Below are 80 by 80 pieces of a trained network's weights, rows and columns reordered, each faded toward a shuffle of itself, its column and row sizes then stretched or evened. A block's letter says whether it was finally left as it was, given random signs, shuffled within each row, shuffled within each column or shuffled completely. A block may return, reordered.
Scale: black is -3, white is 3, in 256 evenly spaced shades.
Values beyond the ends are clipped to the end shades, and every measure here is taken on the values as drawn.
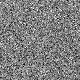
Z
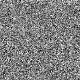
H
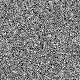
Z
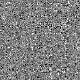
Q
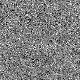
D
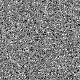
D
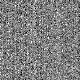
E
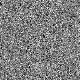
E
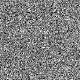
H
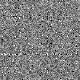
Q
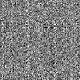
Q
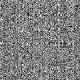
Q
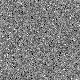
Z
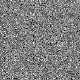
Q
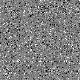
H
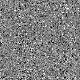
H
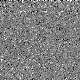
D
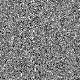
E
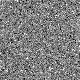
Z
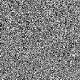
Q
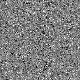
E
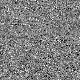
D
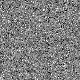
E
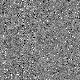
E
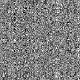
Q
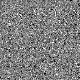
H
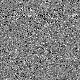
D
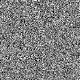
H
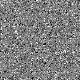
H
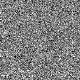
H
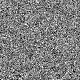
Z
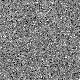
Z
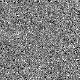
H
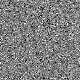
D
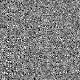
Q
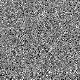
H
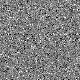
D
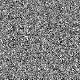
H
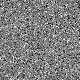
Z
